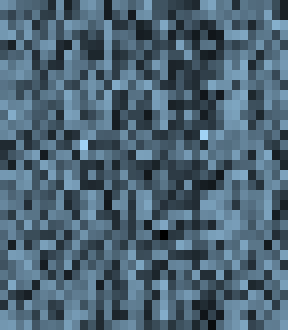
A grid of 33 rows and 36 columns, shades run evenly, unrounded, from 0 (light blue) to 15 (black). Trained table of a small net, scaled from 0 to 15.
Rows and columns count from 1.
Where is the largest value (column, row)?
21, 24
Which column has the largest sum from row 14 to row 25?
25
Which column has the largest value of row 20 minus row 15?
11
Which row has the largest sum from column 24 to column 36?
19
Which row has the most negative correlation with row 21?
6
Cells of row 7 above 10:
10
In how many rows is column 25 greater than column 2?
24
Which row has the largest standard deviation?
4
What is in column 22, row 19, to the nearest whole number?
9
